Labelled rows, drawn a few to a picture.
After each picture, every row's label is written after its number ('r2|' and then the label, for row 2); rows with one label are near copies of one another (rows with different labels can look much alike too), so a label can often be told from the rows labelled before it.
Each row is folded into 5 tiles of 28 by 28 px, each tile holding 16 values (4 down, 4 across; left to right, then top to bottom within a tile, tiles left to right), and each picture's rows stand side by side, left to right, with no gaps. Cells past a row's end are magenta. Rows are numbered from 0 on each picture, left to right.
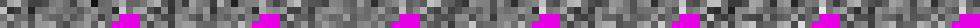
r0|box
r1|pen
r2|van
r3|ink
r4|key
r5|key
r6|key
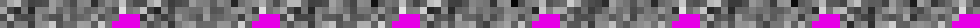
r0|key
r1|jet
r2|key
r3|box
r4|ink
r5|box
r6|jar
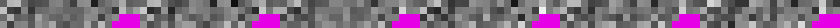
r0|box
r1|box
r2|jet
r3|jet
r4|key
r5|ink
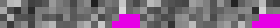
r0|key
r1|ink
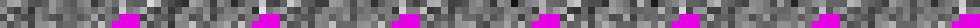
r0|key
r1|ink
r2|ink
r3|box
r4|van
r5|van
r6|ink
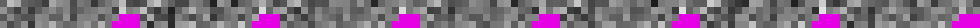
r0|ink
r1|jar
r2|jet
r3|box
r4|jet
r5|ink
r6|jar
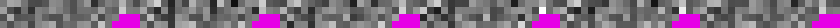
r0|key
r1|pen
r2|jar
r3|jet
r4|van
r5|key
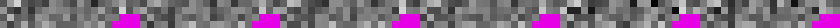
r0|van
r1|jar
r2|ink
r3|key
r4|box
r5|pen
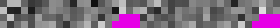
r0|box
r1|jet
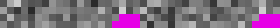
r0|van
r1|jar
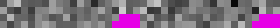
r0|van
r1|box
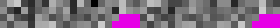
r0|pen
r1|key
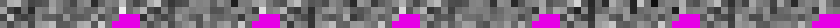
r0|key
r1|jet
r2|jar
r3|box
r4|pen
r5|pen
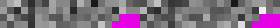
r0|pen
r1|jet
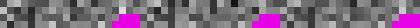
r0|jar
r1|pen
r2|jar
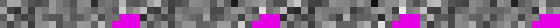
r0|key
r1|jet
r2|jet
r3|box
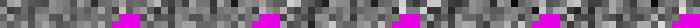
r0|van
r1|pen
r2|ink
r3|box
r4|key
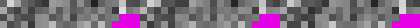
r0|ink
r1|ink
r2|ink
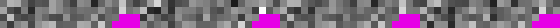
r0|key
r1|jet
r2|key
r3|jar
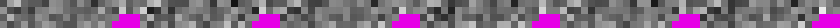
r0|van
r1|box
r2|jet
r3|key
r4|box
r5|jet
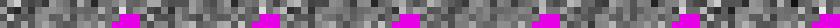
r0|van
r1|key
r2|box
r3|ink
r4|ink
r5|van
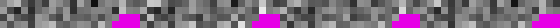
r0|pen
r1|key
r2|jar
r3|pen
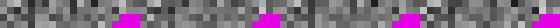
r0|pen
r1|van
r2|pen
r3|box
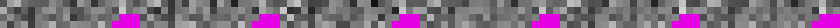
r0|jar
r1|pen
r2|box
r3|van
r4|ink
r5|ink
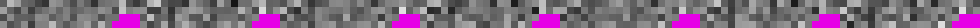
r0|ink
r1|van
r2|jet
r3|box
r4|jet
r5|pen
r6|jar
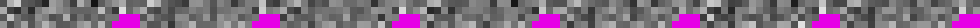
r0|van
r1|ink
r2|jet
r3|box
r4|jar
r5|key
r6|jar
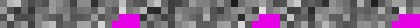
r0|key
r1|jet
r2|van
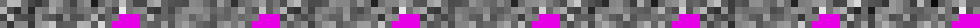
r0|key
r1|van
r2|jet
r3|jet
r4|van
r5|jet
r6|van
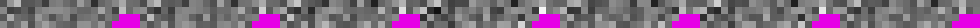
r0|van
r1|van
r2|van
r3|jet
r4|box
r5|jet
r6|van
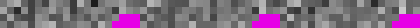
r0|pen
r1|ink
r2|van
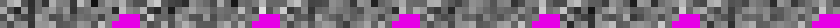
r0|pen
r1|van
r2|box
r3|key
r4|jar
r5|jar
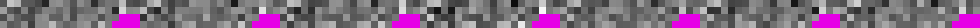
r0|ink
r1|jet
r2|key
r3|key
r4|van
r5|box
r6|van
